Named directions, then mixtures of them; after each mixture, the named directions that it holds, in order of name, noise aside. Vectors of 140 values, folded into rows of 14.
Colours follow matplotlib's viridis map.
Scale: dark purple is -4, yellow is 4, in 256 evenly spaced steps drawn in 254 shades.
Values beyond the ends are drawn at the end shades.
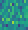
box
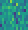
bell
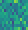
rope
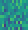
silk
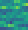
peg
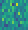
bell, box, silk.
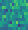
box, peg, silk.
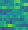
peg.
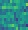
bell, peg.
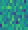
bell, box.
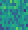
bell, peg, rope.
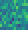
bell, box, peg.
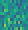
silk.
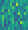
bell, box, silk.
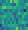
bell, peg, rope.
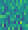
silk.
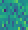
rope, silk.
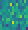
box, rope.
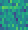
bell, peg.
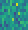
bell, box, silk.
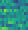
peg, rope, silk.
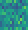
peg, rope, silk.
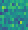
bell, peg, silk.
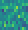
peg, rope, silk.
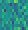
rope.
